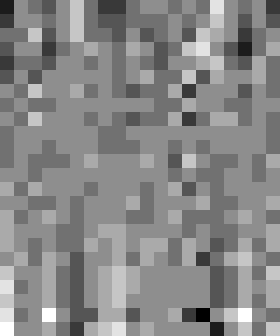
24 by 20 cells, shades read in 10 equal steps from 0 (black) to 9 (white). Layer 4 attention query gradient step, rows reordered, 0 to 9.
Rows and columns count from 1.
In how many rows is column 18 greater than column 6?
10
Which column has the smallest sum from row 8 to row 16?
16
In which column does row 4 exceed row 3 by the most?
14
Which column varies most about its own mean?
1
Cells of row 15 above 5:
3
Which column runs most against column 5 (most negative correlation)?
20
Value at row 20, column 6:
3
